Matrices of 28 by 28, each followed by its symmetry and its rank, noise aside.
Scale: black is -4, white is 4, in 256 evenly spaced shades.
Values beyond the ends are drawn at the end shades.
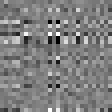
no symmetry, rank one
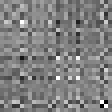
symmetric, rank two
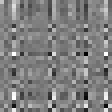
no symmetry, rank one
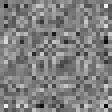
symmetric, rank three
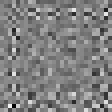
antisymmetric, rank two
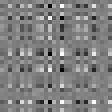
no symmetry, rank one
